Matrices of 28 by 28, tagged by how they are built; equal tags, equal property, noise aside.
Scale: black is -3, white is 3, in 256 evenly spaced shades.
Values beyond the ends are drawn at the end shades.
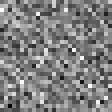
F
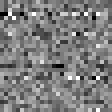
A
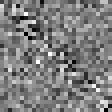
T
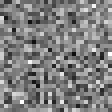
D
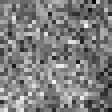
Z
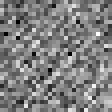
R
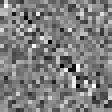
T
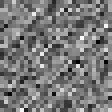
R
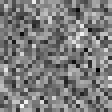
F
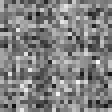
D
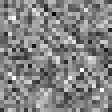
F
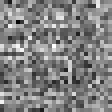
D
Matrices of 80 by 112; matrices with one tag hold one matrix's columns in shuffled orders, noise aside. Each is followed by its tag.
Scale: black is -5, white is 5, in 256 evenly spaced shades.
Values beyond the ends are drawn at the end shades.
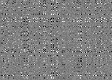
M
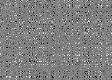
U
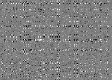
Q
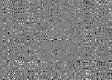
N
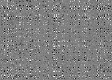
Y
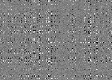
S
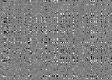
S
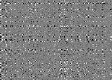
Q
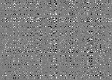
M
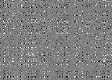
U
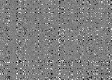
N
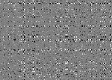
Q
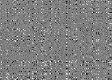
N
